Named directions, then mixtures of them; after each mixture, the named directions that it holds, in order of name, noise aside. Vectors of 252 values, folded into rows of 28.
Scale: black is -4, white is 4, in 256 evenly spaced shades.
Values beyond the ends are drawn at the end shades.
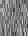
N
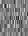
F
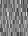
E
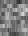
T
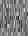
E, F.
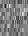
F, T.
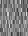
E.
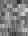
T.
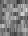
T.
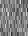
E, N.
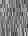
N.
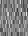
E.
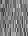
N.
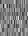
F.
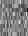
E, T.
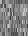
F, N, T.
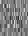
F.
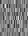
F.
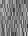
N.
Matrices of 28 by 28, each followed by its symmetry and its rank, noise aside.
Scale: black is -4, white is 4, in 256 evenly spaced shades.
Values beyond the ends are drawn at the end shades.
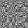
no symmetry, rank four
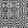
antisymmetric, rank two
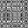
no symmetry, rank two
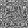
no symmetry, rank four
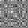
symmetric, rank two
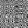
antisymmetric, rank four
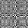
no symmetry, rank two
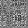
no symmetry, rank four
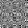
antisymmetric, rank four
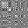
symmetric, rank three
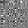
no symmetry, rank three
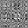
no symmetry, rank two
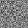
no symmetry, rank four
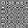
no symmetry, rank three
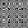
symmetric, rank two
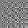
no symmetry, rank three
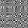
antisymmetric, rank two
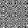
antisymmetric, rank four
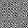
symmetric, rank two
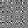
antisymmetric, rank two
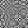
symmetric, rank three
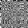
antisymmetric, rank four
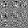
antisymmetric, rank four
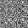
antisymmetric, rank four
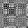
symmetric, rank two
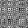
symmetric, rank two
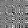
no symmetry, rank two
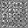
symmetric, rank three
